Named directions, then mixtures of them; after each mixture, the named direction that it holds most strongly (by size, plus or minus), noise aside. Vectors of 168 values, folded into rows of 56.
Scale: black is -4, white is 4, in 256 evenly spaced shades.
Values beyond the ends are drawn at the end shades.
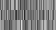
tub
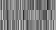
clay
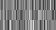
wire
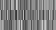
tub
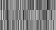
clay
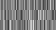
wire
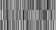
clay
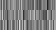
clay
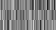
wire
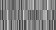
clay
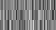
wire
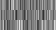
tub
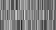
tub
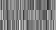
clay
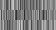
tub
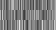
clay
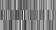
tub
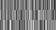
wire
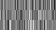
wire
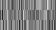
clay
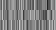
clay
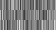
clay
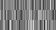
wire
